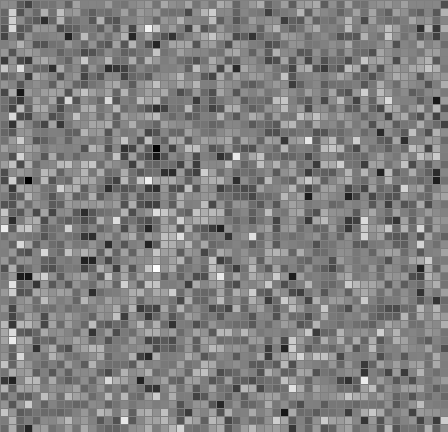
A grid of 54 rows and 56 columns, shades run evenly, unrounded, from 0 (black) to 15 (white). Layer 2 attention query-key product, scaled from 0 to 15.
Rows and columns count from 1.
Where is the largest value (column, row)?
20, 34
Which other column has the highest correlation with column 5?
36
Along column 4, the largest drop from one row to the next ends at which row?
23
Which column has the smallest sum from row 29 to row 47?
29
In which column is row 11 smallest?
37
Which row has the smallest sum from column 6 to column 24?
9
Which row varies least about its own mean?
1
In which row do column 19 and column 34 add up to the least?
45
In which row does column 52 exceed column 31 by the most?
19
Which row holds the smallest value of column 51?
18
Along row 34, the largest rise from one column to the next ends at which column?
54
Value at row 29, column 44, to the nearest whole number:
3
